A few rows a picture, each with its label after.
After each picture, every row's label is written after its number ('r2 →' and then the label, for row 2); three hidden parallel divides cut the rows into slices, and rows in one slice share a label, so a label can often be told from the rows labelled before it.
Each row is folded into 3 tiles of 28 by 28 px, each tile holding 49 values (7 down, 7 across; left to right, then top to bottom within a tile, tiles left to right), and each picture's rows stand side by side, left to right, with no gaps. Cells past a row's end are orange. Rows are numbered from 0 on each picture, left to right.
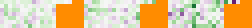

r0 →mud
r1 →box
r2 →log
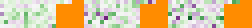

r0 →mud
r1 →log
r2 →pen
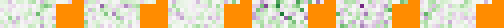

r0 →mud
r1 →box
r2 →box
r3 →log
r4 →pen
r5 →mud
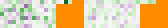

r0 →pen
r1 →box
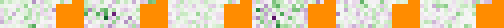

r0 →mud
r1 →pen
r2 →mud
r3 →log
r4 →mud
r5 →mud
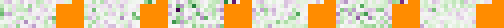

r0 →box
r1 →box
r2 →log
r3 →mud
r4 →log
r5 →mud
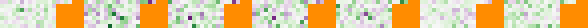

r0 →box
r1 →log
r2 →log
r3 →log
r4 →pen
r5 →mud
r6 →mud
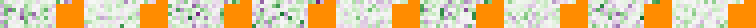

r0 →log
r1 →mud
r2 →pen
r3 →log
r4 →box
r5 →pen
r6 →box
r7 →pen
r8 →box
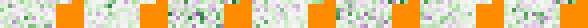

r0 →mud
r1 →mud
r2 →pen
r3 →box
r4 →pen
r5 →box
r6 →pen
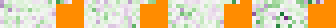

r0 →mud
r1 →box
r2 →box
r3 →log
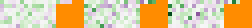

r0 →mud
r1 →pen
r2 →pen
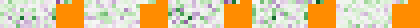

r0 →pen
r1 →box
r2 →pen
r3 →pen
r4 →box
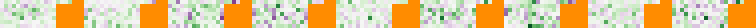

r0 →box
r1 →mud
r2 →log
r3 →log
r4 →box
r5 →pen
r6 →log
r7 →mud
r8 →pen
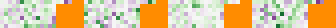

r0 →log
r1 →pen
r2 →mud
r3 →log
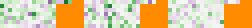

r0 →pen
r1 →log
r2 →box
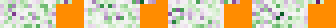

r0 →log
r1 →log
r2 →log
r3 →log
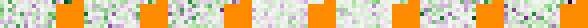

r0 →pen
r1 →pen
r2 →log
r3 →mud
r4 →box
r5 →pen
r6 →log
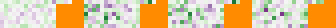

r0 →mud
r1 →pen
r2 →pen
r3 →pen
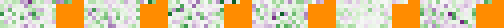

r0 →pen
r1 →pen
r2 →pen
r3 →log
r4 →box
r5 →pen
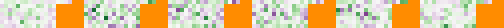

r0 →mud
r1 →pen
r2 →log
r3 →log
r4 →pen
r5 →mud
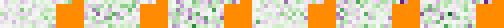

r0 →box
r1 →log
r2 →log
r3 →mud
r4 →log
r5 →log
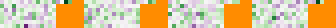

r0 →pen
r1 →pen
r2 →pen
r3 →pen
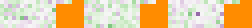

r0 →box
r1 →mud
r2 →box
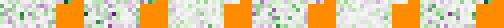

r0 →pen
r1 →pen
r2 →box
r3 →log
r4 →box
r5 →pen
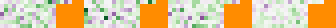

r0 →log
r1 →pen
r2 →log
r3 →mud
